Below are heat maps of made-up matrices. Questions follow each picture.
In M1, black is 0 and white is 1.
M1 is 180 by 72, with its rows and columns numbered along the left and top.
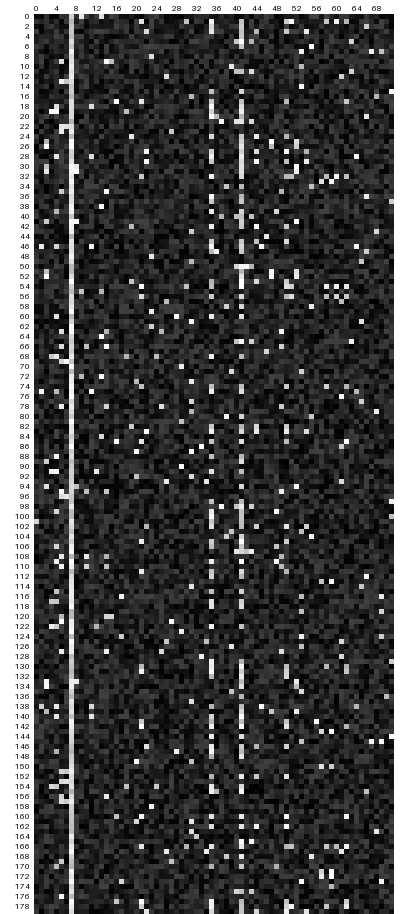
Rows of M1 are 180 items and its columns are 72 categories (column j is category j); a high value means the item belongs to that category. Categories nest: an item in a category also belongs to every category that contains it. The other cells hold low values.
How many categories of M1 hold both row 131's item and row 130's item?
6
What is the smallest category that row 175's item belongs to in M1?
40
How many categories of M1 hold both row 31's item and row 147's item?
2
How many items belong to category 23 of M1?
5
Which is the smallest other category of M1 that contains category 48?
4
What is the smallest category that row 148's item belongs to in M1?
35
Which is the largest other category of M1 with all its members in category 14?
49
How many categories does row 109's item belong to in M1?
5
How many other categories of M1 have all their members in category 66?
1
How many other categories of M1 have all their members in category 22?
1
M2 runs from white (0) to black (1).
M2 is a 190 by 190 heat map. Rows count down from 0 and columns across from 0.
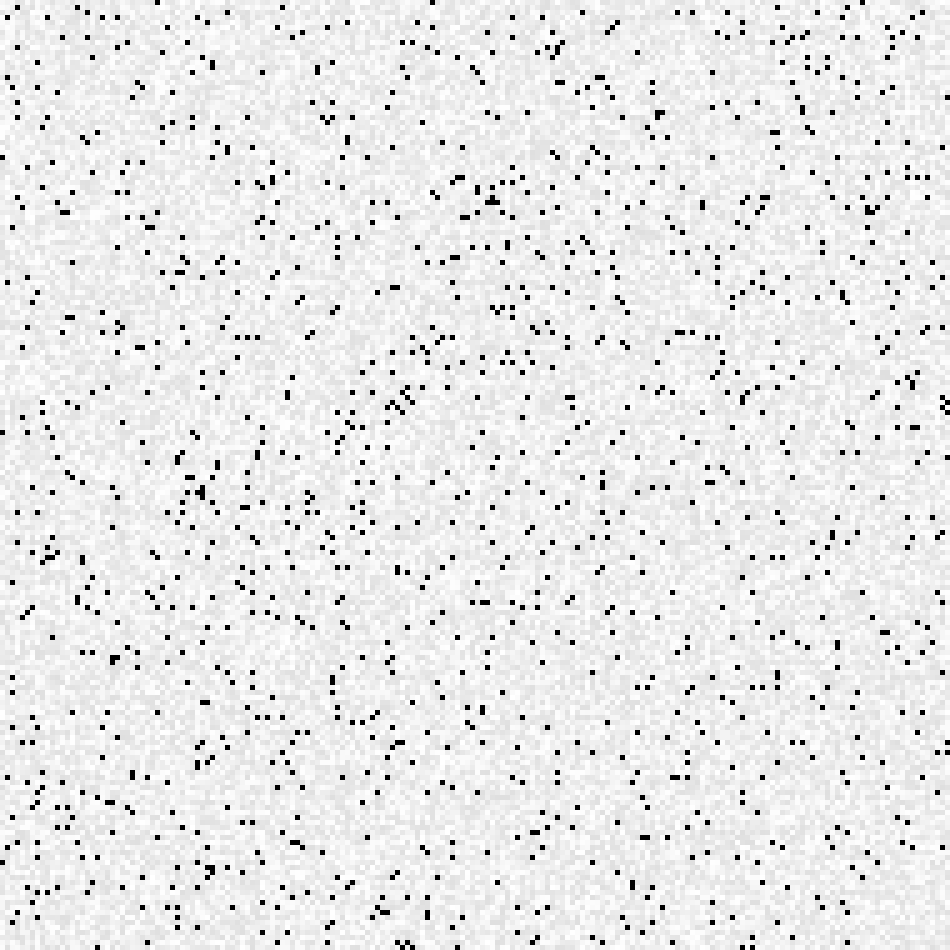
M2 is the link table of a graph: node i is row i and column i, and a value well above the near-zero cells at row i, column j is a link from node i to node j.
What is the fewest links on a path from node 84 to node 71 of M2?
5
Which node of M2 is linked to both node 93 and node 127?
node 98
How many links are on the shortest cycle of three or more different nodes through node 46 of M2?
6
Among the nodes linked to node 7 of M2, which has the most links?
node 102
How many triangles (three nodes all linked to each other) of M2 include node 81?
2
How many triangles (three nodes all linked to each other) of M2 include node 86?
1
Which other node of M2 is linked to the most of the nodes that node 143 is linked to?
node 90
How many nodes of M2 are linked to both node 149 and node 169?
0
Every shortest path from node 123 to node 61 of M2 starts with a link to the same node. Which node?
node 59
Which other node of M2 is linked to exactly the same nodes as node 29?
node 134
